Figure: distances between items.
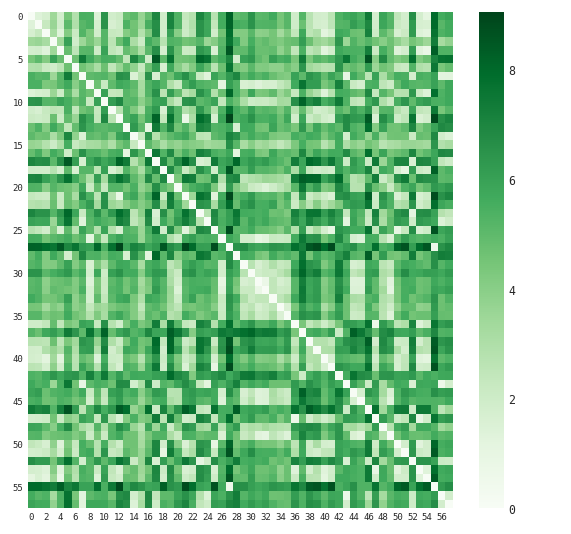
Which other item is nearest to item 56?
43
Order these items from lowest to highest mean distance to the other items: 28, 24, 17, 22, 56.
22, 56, 24, 28, 17
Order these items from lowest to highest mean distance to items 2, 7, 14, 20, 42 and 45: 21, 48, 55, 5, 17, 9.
48, 9, 17, 21, 5, 55
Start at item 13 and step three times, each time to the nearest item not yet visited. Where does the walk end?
5
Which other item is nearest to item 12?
21
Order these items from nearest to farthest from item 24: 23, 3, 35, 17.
17, 23, 3, 35
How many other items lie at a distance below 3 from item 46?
7
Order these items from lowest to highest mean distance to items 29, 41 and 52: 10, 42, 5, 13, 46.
10, 46, 13, 5, 42
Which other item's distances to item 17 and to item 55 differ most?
27
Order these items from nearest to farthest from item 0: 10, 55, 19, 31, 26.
31, 26, 10, 19, 55
